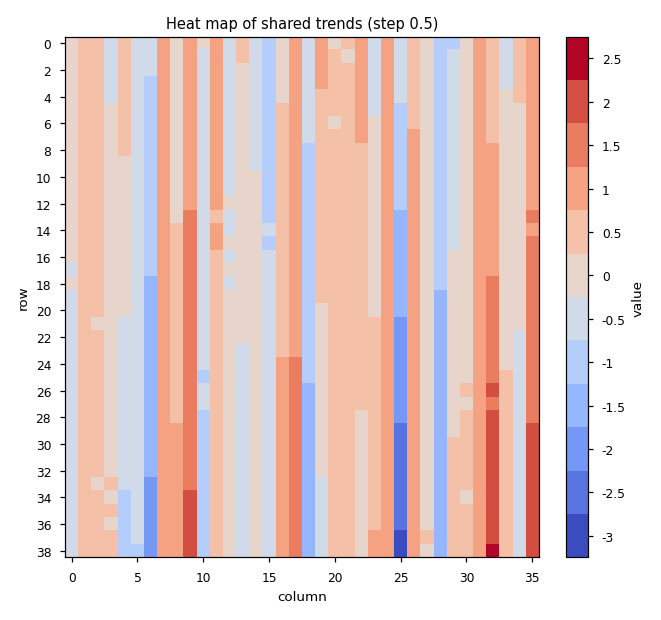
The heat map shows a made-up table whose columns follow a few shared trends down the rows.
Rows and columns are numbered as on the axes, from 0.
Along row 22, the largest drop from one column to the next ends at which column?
25
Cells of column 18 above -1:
8
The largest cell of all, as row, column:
38, 32
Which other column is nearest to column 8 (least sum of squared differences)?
16
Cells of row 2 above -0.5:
23
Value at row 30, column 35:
2
